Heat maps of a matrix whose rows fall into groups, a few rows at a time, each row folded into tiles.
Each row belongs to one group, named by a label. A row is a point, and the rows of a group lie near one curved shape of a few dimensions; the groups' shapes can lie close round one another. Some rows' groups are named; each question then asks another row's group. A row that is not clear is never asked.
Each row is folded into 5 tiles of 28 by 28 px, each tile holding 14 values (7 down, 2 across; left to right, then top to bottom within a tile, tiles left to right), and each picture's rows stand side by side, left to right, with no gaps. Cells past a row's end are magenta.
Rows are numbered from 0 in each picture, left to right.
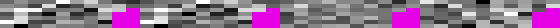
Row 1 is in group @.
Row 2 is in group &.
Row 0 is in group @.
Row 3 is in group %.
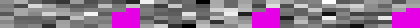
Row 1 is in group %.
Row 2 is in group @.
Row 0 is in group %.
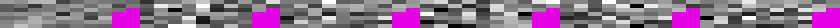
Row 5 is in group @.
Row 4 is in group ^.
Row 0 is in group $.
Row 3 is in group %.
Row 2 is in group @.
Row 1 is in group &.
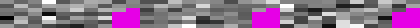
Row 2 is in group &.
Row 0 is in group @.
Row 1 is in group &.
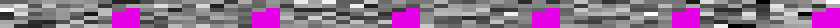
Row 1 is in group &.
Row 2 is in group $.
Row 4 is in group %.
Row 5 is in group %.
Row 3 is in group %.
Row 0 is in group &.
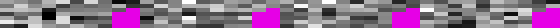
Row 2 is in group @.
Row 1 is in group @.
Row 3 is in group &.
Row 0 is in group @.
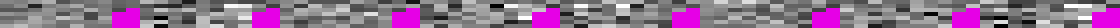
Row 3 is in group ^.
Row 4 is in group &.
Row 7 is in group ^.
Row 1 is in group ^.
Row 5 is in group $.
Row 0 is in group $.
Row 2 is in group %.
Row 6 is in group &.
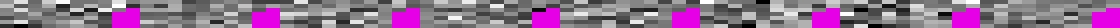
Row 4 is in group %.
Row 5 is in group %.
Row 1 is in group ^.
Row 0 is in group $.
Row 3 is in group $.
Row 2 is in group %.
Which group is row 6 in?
%
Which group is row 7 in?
&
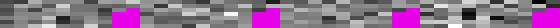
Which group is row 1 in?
%
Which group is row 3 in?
@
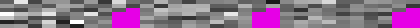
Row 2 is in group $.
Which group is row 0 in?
%
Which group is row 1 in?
%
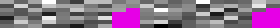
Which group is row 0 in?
@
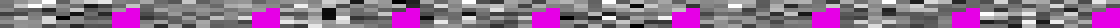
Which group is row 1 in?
^
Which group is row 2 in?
@
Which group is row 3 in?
@
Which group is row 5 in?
^
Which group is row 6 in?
@
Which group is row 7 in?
%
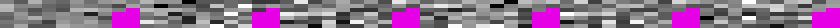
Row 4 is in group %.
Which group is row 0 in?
&
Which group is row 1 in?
^
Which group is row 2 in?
%
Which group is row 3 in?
&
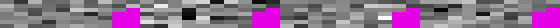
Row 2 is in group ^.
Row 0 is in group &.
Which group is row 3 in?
$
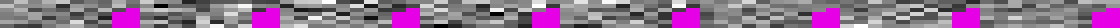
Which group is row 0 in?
$
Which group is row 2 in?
$
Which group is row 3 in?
$
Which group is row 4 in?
$
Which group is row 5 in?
^
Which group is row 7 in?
&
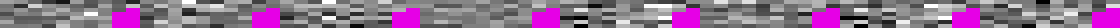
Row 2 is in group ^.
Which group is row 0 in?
%
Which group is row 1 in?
@
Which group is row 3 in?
$
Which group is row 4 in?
^
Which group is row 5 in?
$
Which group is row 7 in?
%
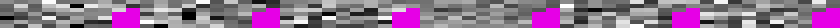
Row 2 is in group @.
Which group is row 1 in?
@
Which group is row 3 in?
$
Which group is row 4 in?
&
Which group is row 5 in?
%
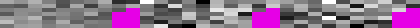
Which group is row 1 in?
%
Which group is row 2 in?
^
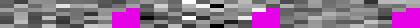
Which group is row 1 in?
^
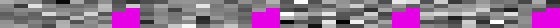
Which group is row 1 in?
&
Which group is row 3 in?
%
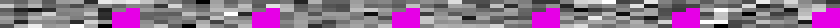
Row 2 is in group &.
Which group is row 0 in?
&
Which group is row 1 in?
%
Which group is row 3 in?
^
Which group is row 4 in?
$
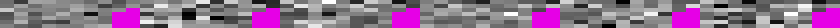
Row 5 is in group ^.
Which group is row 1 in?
@
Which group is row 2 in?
@
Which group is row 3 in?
%
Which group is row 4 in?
%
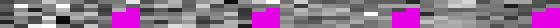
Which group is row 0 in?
&
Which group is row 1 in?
&
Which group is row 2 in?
%
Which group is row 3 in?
^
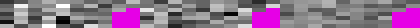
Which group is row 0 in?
&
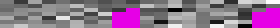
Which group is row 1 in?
&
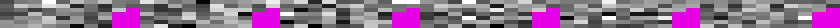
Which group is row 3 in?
^
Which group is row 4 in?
@
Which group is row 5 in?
^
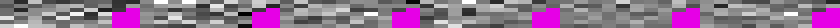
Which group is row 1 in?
$
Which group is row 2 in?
%
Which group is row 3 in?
@
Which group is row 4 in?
$
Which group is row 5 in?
%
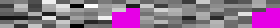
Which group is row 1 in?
$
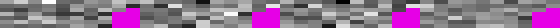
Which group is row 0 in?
$
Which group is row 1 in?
%
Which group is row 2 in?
%
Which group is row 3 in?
&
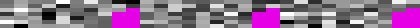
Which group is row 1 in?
^
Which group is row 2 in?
%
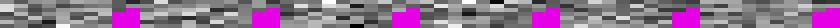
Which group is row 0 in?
&
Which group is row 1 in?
%
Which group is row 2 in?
^
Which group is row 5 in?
^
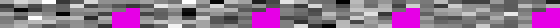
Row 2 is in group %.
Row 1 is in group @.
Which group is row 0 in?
$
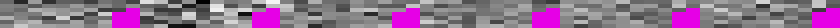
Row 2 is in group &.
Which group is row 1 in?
%
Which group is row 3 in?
^
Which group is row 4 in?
$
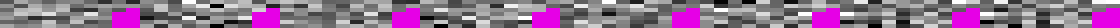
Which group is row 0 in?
%
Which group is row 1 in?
^
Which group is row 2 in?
^
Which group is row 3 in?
^
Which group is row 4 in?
@
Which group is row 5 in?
$
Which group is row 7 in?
%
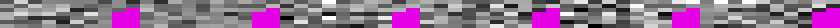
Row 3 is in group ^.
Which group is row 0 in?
%
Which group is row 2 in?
@
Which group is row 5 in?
$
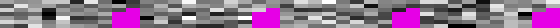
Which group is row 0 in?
@
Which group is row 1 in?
@
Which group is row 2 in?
$
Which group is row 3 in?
%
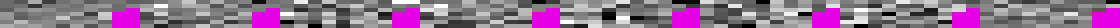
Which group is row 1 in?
&
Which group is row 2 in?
%
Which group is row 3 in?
&
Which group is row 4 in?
@
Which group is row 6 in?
@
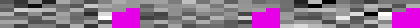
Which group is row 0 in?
$
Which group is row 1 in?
^
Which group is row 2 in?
$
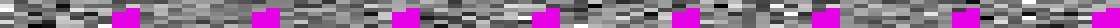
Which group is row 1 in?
&
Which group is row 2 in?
$
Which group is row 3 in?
^
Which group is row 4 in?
$
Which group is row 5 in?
^
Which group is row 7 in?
@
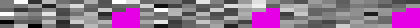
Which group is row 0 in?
%
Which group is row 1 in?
$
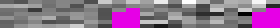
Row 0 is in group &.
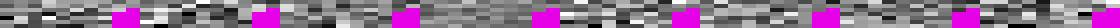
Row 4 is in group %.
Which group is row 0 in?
@
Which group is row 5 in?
%
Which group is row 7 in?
%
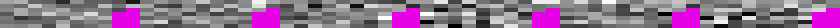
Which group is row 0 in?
%
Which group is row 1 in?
$
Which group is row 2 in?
^
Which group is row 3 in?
%
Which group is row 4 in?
$
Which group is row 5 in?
@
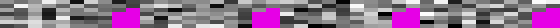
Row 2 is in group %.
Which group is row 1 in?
&
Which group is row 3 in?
%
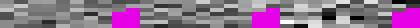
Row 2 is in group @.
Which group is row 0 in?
&
